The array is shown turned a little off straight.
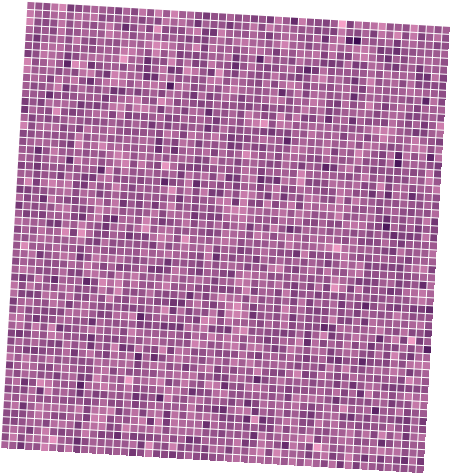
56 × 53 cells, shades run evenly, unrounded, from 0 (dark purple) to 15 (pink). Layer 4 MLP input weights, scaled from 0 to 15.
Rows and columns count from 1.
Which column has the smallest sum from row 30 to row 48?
45
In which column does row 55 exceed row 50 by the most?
44
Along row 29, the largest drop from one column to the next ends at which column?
8
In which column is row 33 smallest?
52
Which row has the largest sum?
29
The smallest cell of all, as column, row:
42, 3
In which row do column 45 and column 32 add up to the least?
43
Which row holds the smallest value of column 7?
20
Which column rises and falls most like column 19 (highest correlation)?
9
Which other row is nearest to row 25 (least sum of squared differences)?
4
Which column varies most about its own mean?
19
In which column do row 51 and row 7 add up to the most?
13
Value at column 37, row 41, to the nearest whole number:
11
